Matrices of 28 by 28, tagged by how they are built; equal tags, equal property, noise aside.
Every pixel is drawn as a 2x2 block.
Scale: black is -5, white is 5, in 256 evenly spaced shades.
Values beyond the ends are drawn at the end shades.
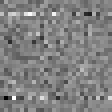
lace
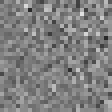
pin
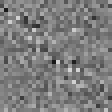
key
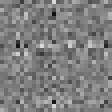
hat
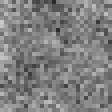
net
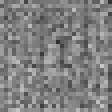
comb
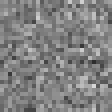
hat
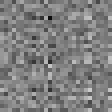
hat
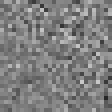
pin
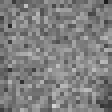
net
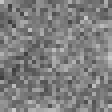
net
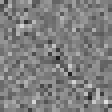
key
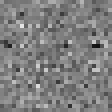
lace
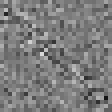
key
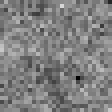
net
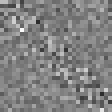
key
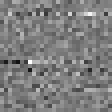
lace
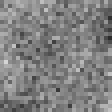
net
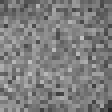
net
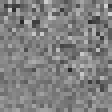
pin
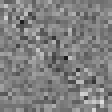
key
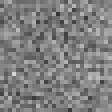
comb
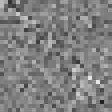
key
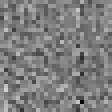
hat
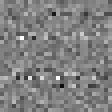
lace
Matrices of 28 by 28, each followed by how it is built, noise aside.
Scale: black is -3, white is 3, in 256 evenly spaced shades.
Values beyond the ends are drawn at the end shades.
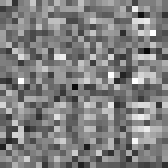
blocks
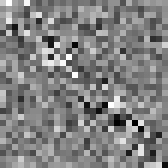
banded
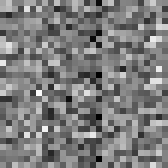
repeating rows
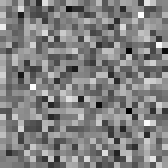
repeating rows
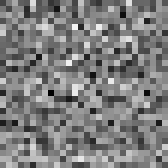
repeating columns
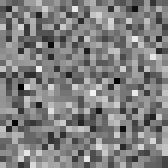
noise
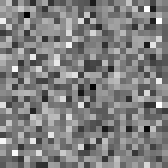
repeating rows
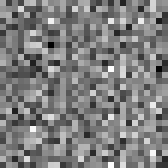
repeating rows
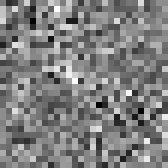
block diagonal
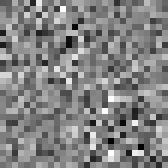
block diagonal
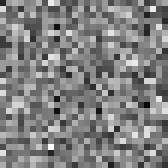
repeating rows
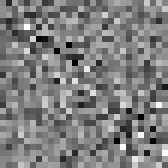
banded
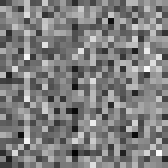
repeating rows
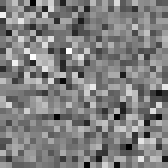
block diagonal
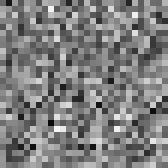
repeating columns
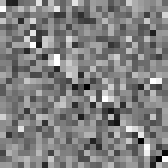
banded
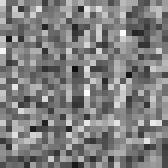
blocks
